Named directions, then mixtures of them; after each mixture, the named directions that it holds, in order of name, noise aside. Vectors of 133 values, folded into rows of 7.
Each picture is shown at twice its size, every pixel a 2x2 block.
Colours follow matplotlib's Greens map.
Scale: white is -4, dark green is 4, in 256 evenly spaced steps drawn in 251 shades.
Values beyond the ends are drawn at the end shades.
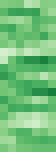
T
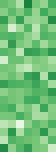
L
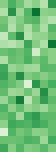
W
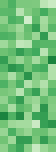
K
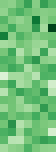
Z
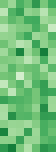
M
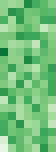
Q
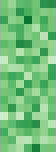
K.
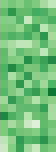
K, Q, T.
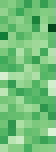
Z.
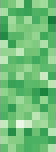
L, T, Z.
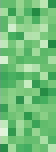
L, W.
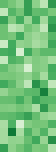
L, W, Z.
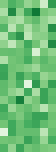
W.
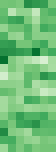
T, W.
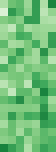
M, W.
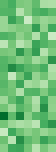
K.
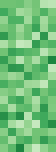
K.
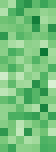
M, Z.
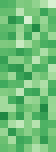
K.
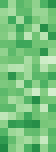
K, Q, T.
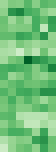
Q, T, Z.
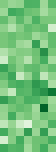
L, M, T.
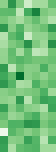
M, Q, W.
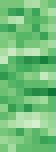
T.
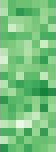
L, M, T.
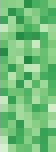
Q.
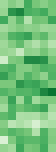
L, Q, T.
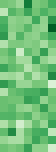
L, Z.
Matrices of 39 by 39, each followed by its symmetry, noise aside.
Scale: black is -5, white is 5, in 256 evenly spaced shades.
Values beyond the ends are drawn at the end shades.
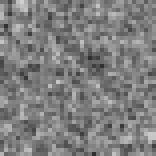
symmetric across the other diagonal.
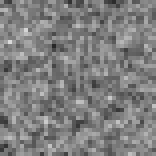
no symmetry.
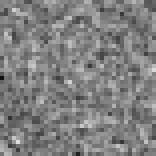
symmetric across the other diagonal.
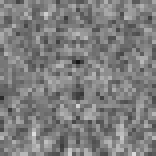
mirrored left to right.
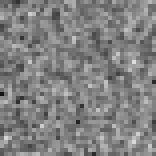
no symmetry.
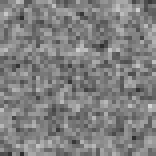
same after a half turn.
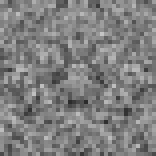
mirrored left to right.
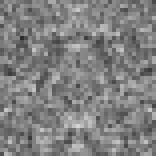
mirrored left to right.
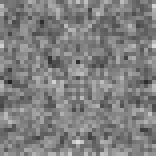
mirrored left to right.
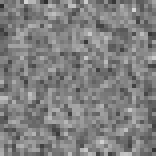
same after a half turn.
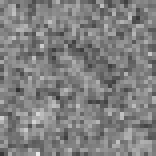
symmetric across the other diagonal.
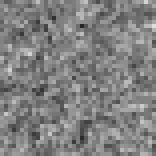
no symmetry.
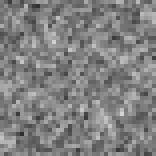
same after a half turn.
